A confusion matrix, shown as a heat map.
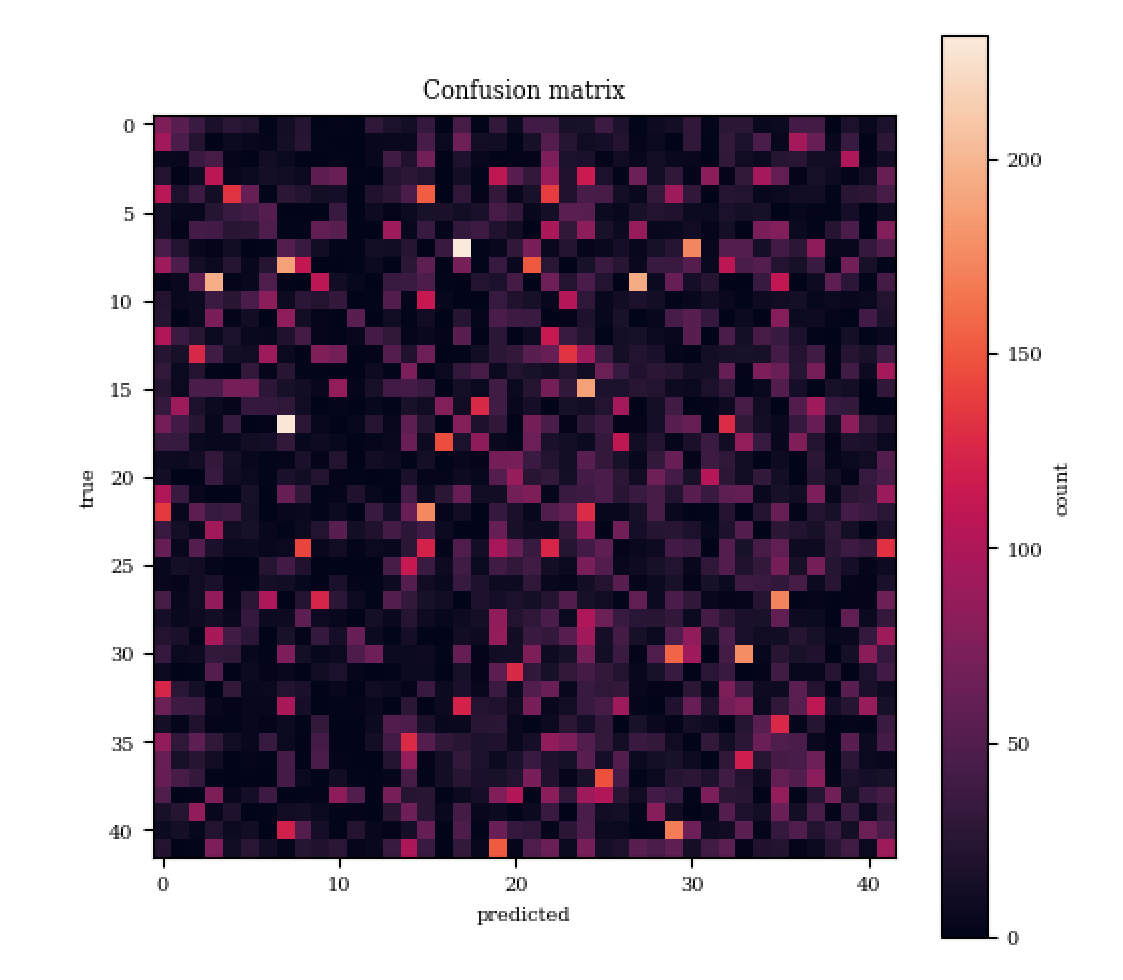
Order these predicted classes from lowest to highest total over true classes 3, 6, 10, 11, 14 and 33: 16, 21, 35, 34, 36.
16, 36, 21, 34, 35
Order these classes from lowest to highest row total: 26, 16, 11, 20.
26, 11, 20, 16
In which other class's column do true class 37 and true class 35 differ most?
25
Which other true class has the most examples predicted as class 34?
3
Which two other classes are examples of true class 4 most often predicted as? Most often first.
15, 22
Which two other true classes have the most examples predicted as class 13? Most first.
6, 38
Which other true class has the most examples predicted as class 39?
2
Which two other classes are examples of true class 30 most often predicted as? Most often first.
33, 29
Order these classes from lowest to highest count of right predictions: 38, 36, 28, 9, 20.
28, 36, 38, 20, 9
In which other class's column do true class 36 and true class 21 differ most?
41
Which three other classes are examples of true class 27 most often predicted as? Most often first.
35, 9, 6
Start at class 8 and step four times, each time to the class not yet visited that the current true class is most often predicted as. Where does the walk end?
0
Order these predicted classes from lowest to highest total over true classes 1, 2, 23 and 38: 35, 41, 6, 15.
6, 41, 35, 15
